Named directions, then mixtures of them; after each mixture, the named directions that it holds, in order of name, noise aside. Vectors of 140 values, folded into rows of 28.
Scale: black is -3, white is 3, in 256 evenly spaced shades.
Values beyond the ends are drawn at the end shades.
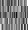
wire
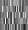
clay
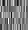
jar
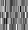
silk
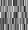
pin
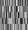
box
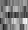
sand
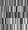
box, clay, sand.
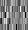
silk.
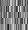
box, silk.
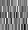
clay, wire.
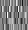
box, clay.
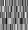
box, silk.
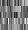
jar, sand, wire.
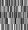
box, wire.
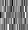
pin, silk.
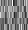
pin.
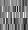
clay, sand.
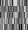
pin.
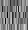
clay.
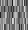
pin.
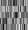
pin, sand, silk.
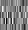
clay, silk.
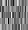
jar.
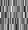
jar, pin, silk.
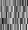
box, pin, wire.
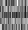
jar, sand, wire.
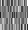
pin, wire.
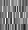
clay.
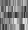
sand.
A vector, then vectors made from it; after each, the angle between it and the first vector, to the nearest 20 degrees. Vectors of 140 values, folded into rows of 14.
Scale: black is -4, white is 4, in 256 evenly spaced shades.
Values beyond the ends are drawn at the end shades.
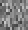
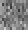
140 degrees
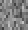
80 degrees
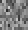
120 degrees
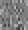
120 degrees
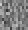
140 degrees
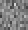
80 degrees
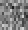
100 degrees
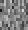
80 degrees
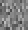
20 degrees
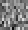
40 degrees
